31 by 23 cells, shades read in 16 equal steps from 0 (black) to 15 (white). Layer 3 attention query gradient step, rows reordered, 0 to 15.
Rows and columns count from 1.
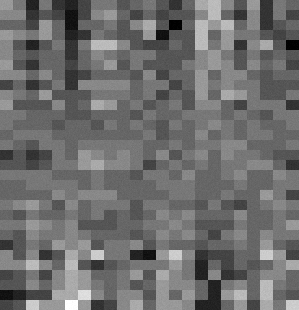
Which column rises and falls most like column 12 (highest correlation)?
4
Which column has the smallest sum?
23
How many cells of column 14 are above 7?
6
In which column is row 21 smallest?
19
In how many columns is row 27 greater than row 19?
10
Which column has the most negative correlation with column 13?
16
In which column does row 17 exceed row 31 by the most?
8
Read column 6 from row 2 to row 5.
1 1 2 3
